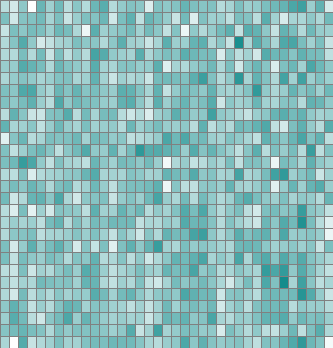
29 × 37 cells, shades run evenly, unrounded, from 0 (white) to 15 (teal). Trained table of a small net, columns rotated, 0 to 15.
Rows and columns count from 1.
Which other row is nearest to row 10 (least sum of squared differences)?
27
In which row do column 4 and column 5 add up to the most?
17
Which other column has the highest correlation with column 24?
8
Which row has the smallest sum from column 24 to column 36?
2
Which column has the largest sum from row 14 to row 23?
32
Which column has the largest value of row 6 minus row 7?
35
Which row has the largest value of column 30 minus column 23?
23
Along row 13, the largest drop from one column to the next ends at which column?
36
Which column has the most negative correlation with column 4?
31
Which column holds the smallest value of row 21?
13
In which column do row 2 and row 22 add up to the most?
30
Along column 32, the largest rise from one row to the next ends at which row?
3
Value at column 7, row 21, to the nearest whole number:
10
